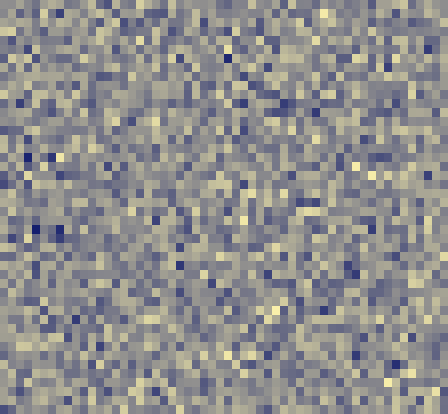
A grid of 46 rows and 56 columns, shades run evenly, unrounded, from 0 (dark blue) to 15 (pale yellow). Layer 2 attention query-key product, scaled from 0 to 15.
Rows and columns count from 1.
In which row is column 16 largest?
46
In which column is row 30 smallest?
23
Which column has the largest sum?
52
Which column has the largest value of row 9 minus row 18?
4
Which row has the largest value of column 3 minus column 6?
35
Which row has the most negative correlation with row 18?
20
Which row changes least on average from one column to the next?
33
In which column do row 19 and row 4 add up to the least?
16
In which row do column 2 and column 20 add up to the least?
25
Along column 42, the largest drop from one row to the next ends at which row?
12
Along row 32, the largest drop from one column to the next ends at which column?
40
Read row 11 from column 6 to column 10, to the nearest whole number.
11 9 10 7 12
